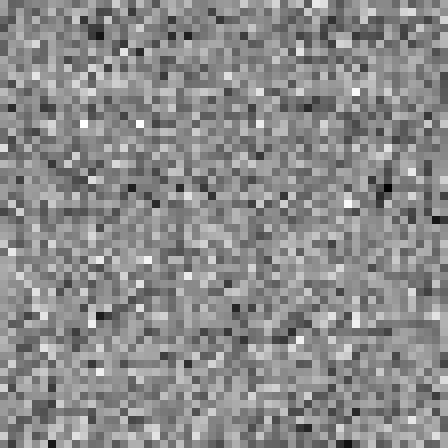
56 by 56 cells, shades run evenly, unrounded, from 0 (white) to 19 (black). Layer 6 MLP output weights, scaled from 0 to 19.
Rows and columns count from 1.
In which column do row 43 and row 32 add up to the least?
2
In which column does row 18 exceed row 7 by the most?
38
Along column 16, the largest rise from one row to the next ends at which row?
8
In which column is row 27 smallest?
3
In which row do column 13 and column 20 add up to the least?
47
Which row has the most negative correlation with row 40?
10
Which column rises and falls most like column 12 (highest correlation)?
24
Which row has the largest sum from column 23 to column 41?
5
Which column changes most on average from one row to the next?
12
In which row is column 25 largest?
52
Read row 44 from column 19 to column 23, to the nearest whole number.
7 7 5 7 7
